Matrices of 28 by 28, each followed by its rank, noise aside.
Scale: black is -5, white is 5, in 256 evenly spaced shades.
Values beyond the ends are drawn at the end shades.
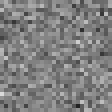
eight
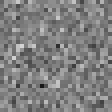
six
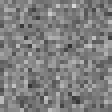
eight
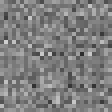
six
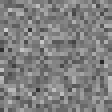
seven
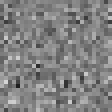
six
